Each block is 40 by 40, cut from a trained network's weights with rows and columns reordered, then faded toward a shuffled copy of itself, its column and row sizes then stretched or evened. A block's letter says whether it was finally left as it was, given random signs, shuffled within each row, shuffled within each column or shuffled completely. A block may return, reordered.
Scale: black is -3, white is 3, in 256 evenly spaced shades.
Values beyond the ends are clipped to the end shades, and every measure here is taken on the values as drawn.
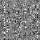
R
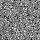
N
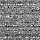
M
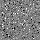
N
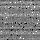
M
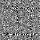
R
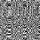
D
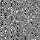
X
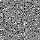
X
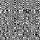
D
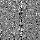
X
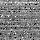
M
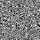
M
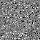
M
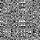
D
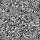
M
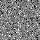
N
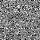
M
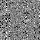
X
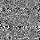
R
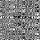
D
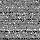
M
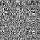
D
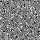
N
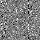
X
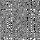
R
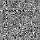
R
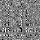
D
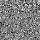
M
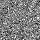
N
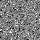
N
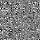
R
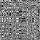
D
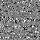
M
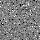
N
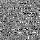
M
